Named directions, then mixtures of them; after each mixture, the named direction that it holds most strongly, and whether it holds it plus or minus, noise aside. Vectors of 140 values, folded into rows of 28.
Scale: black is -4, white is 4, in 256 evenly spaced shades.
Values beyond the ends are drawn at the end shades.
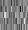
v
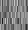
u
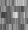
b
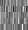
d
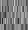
u, plus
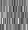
u, minus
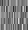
d, plus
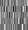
d, plus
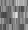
b, plus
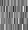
d, plus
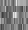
b, plus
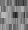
b, minus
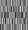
v, minus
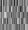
u, minus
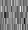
v, minus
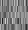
u, plus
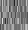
u, minus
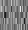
v, minus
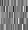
d, plus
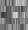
b, plus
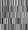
u, plus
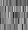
d, minus
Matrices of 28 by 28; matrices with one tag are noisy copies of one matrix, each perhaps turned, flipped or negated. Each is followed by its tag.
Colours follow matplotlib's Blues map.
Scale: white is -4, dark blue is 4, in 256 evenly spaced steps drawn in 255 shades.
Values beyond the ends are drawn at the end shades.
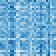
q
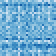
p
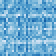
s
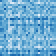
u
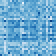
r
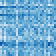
q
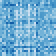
r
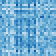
r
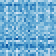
p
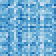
s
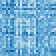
r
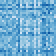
r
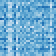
p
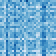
q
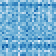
p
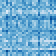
q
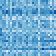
q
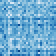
u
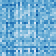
r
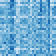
q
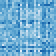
r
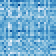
u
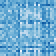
r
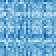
s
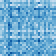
u
